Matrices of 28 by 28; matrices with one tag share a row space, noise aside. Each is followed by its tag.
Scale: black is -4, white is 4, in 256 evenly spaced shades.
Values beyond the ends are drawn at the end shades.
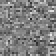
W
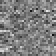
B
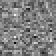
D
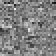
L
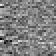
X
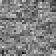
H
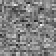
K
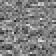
L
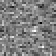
H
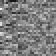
X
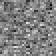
D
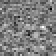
D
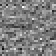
H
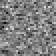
B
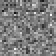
D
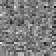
B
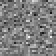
D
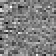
X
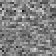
H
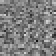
B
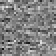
L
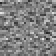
B
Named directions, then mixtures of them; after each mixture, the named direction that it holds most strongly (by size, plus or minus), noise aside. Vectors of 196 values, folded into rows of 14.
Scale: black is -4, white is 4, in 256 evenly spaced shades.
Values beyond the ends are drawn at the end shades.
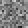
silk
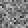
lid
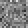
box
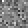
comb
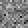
lid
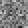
silk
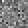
comb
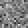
lid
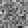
silk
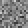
silk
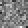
silk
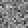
lid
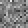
box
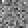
comb
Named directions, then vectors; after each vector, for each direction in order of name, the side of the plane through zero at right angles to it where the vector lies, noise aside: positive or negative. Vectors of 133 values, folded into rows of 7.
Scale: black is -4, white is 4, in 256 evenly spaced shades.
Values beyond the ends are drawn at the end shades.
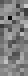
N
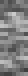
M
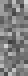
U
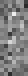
positive, negative, negative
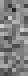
positive, negative, positive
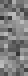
positive, positive, positive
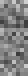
negative, negative, positive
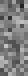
positive, positive, positive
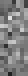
positive, negative, negative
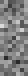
positive, negative, positive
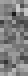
negative, negative, positive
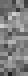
positive, negative, negative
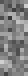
positive, positive, positive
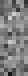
positive, negative, negative
